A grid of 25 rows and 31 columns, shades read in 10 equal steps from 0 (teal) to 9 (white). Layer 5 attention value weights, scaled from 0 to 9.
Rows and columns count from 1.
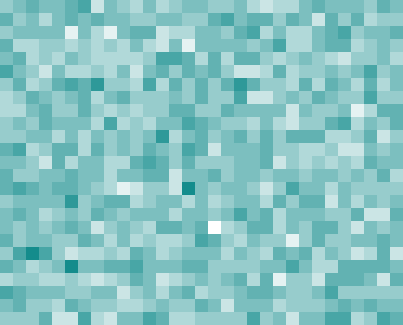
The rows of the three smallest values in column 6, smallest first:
21, 16, 7
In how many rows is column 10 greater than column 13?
12
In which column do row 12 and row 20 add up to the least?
2
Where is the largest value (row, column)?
18, 17
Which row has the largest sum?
22
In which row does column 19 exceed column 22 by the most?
6
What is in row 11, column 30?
7
